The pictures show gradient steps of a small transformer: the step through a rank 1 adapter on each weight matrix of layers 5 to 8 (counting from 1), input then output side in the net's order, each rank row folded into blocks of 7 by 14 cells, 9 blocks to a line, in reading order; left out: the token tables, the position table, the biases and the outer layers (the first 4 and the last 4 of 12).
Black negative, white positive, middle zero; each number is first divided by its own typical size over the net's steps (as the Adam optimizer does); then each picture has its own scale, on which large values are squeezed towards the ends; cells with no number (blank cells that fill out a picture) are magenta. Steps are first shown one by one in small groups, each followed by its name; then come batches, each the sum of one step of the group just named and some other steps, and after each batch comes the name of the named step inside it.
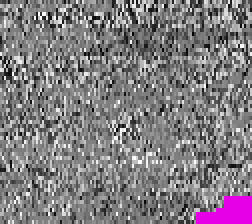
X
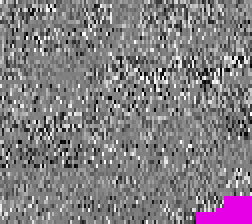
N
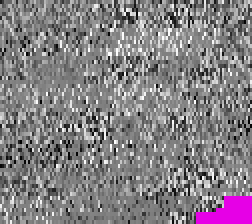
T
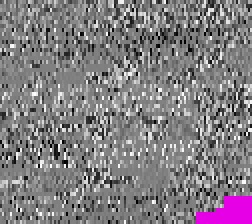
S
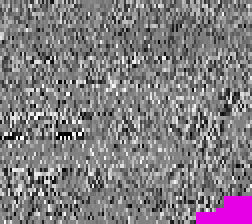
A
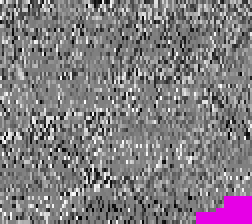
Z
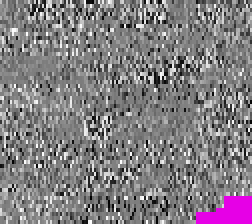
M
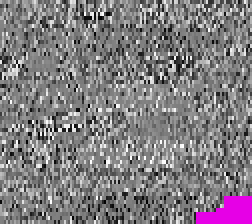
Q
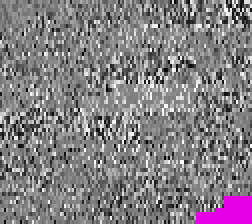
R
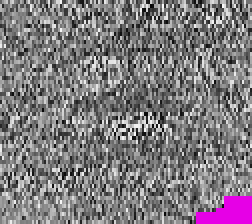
A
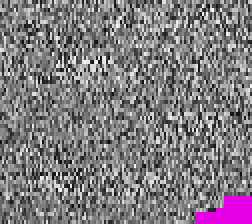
S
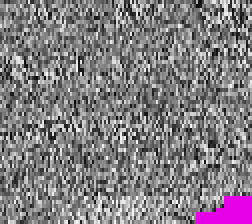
X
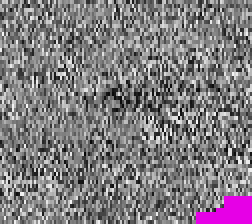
S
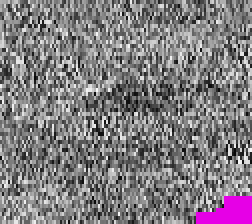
N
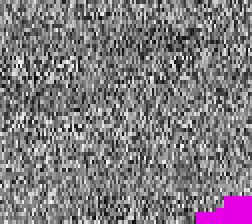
Q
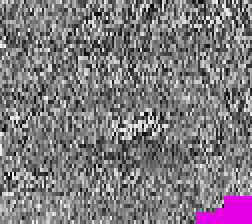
N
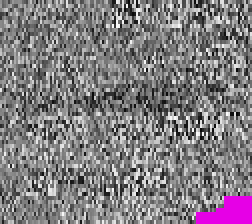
X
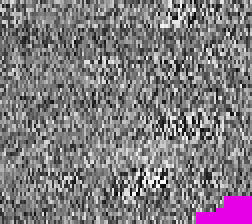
Q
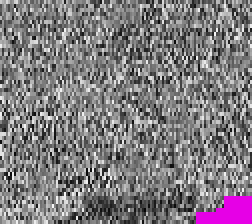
Z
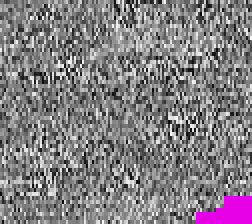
S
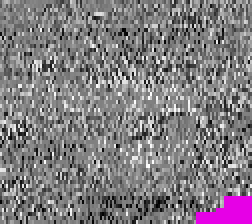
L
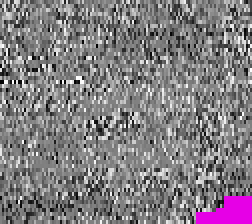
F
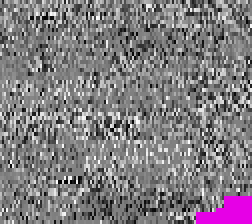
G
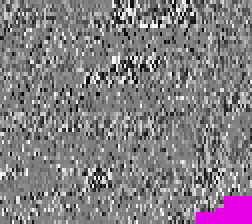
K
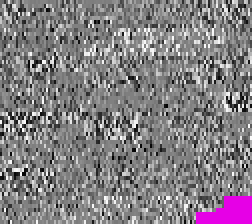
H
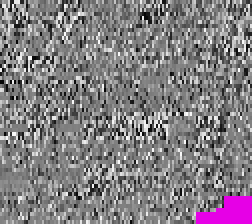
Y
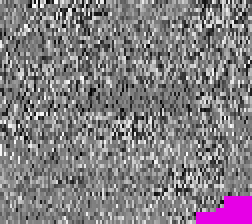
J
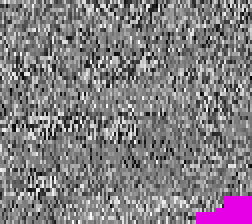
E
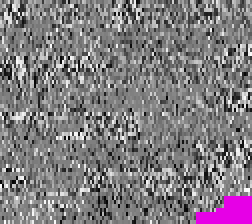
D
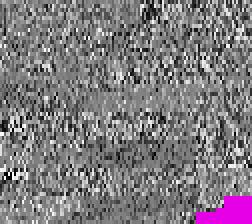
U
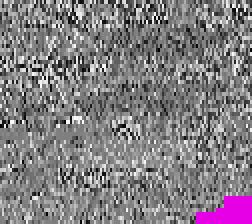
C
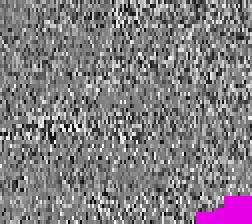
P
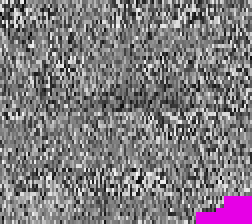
D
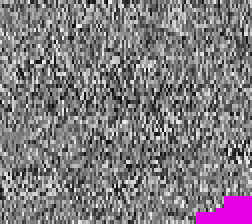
E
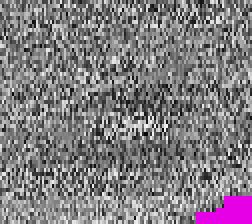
K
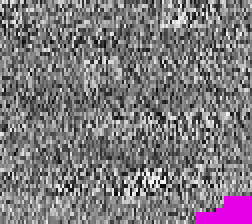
U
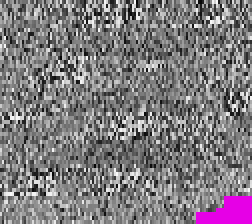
D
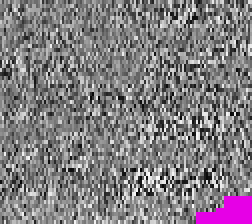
D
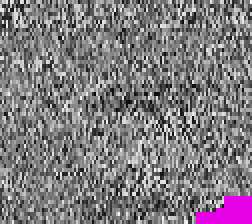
L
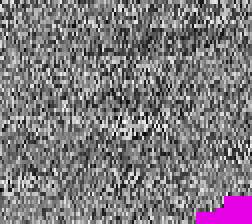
L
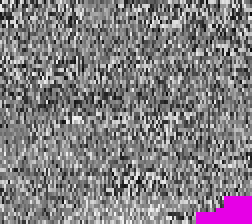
C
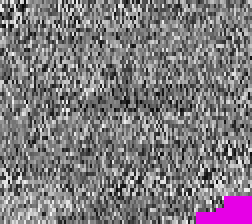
D
